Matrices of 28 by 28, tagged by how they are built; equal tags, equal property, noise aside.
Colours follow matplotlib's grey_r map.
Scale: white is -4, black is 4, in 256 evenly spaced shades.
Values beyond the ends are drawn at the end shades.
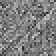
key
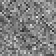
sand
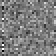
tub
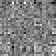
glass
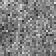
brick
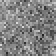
brick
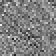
sand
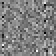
tub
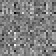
glass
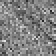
sand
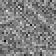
sand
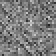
sand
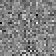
glass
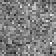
brick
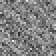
sand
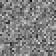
key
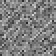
key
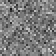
sand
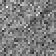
key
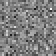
glass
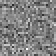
glass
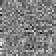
glass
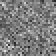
sand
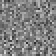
glass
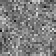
brick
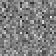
glass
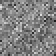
key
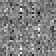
tub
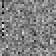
tub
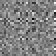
glass
